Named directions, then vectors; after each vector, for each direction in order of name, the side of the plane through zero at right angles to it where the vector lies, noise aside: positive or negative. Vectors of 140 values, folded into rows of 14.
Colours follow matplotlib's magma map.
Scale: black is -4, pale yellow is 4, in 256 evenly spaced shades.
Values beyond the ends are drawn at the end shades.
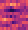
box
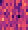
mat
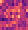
negative, negative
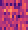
negative, positive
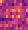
negative, negative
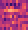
negative, positive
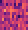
negative, positive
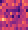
positive, positive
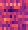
positive, negative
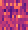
positive, negative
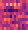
positive, negative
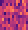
negative, positive
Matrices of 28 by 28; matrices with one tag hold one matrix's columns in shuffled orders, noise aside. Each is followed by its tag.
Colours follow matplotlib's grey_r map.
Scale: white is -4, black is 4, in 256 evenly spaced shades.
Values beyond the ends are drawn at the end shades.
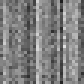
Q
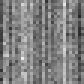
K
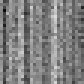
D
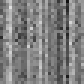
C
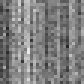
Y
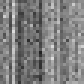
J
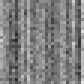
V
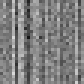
C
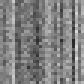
V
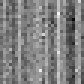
D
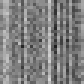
Y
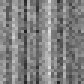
Q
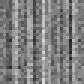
V
